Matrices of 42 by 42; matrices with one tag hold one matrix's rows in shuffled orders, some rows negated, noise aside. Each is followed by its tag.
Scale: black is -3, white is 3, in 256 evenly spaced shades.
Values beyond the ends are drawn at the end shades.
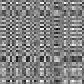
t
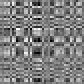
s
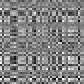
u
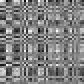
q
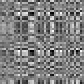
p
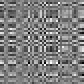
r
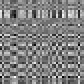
u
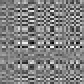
p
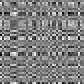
u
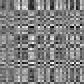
p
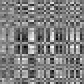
p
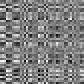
q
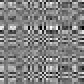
r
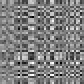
p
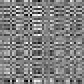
s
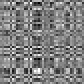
s
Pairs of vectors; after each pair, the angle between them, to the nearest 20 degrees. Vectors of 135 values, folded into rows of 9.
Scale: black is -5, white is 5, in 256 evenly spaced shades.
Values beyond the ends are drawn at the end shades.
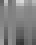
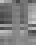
100 degrees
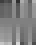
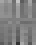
160 degrees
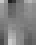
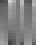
140 degrees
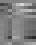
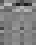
100 degrees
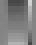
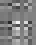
80 degrees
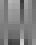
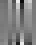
40 degrees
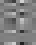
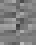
140 degrees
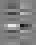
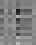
80 degrees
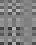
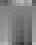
100 degrees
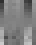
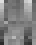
160 degrees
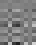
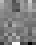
120 degrees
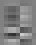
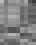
140 degrees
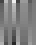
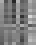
120 degrees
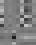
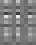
80 degrees
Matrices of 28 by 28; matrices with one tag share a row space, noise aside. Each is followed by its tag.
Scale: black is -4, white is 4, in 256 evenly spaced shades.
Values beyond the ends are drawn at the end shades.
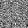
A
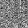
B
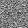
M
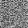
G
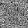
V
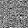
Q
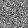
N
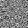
G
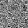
B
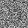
M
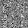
N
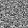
G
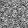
M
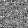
V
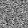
N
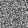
A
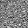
M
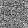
V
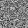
G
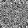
A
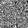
A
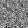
N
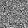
Q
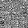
V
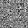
Q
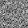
N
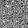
N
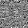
V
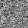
G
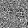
Q
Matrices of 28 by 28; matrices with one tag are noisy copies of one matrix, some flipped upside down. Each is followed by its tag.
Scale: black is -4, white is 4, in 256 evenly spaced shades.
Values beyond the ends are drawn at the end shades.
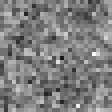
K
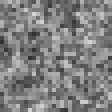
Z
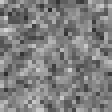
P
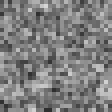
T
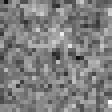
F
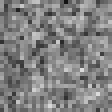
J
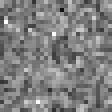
F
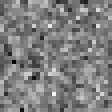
Z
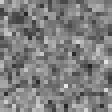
P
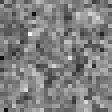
J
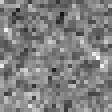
P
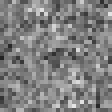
F
